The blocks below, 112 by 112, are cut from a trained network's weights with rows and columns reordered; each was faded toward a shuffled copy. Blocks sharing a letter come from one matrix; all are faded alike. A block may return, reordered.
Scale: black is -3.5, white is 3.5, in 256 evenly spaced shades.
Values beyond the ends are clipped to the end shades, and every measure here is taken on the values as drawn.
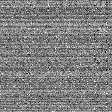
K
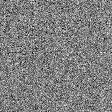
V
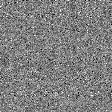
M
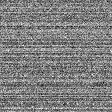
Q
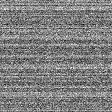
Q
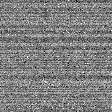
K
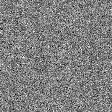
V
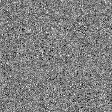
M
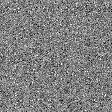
M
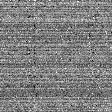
K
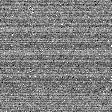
K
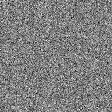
V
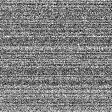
Q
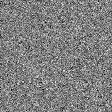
V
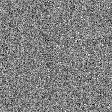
V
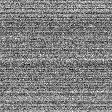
Q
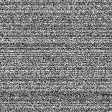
Q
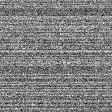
Q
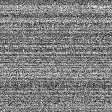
Q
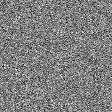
V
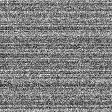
Q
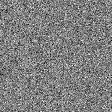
V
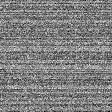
Q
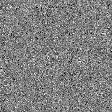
M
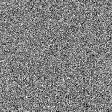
V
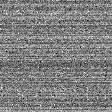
K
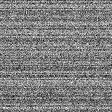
Q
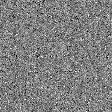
M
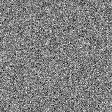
V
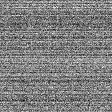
Q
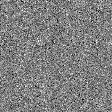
M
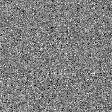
M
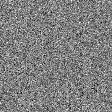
V
